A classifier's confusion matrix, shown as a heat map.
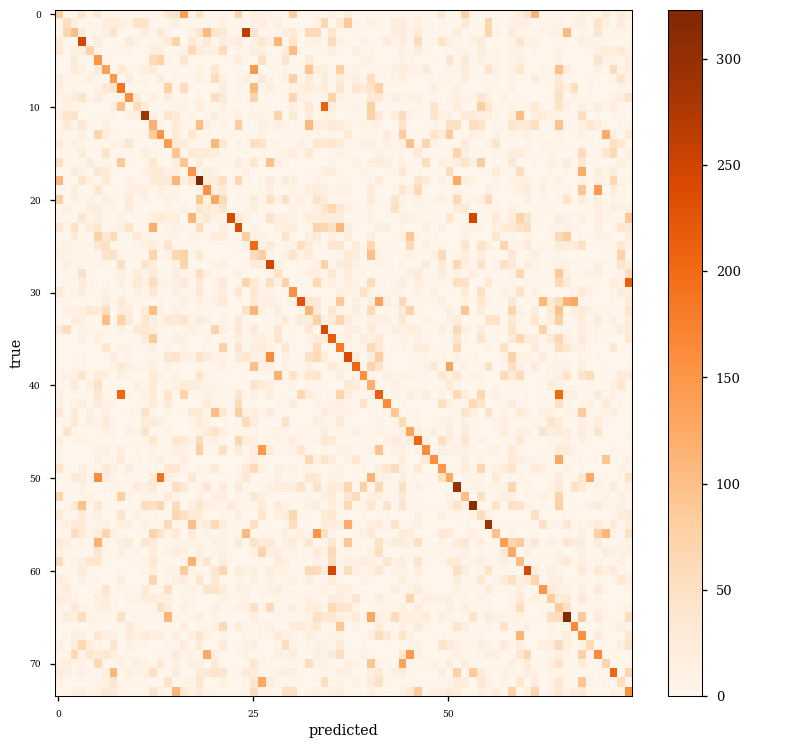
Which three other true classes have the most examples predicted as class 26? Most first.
47, 72, 58
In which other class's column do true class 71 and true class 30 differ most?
7
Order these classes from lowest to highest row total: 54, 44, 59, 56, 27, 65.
44, 54, 59, 27, 56, 65
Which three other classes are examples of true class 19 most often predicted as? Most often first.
69, 67, 46
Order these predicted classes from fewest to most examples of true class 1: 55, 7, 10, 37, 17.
17, 7, 10, 55, 37
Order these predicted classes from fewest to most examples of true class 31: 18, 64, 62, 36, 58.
18, 58, 64, 36, 62
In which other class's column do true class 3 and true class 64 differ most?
28
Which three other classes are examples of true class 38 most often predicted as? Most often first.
50, 25, 40
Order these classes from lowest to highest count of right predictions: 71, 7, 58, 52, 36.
52, 58, 7, 36, 71
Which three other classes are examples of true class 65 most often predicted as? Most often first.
40, 14, 67
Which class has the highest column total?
64
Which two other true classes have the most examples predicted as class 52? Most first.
32, 0
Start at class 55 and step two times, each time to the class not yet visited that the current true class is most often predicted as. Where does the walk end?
27
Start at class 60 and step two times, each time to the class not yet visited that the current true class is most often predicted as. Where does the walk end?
12
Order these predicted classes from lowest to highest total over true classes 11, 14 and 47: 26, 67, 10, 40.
10, 67, 40, 26
